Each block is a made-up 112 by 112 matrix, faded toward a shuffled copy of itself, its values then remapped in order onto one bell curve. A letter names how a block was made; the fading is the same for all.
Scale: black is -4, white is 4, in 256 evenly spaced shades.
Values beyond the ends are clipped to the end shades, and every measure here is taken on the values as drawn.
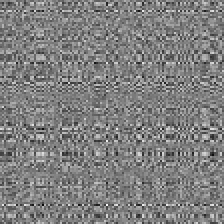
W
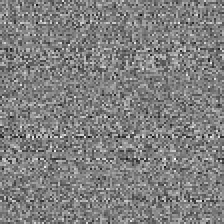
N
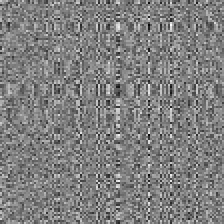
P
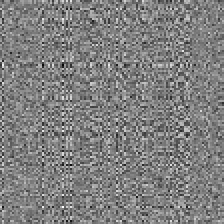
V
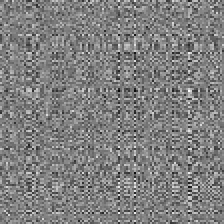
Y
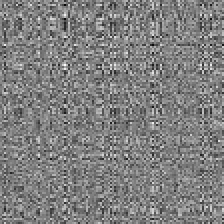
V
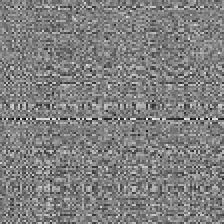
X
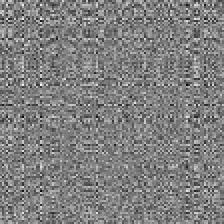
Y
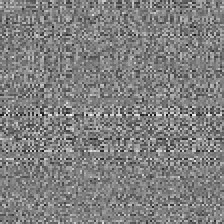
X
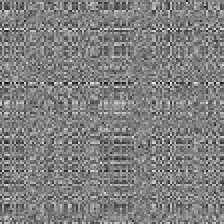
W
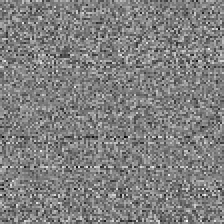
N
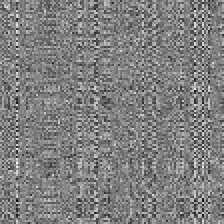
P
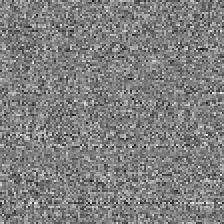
N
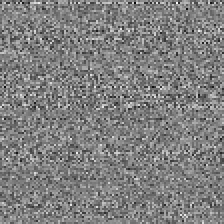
N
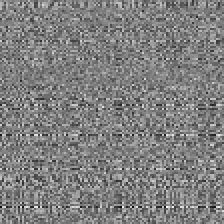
X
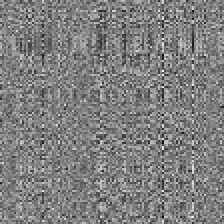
V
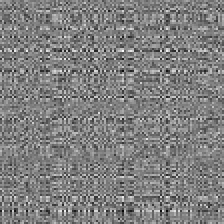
W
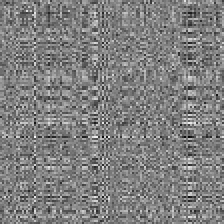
Y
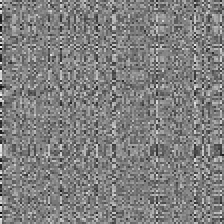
P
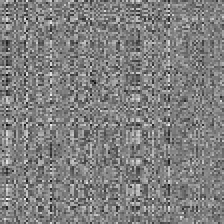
V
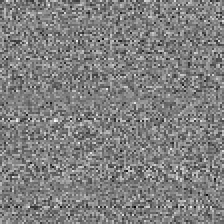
N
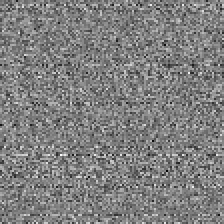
N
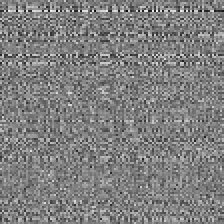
X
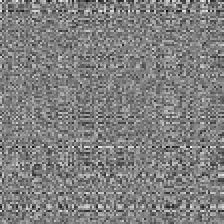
X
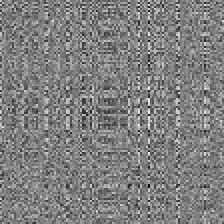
P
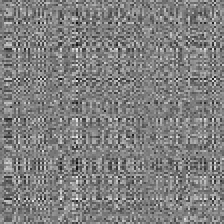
W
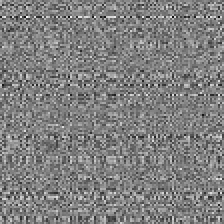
X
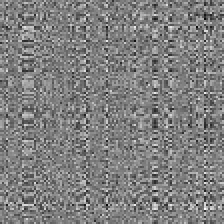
Y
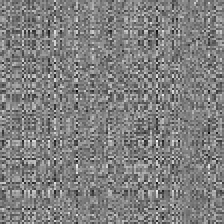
P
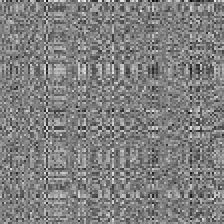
Y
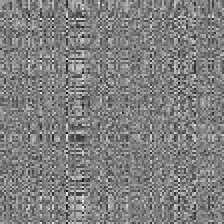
P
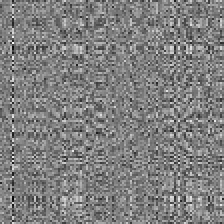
P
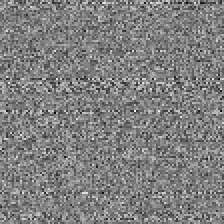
N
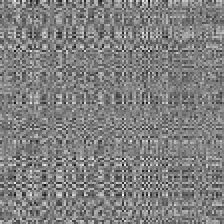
W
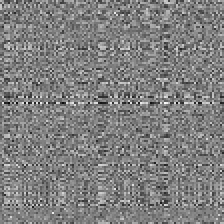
X
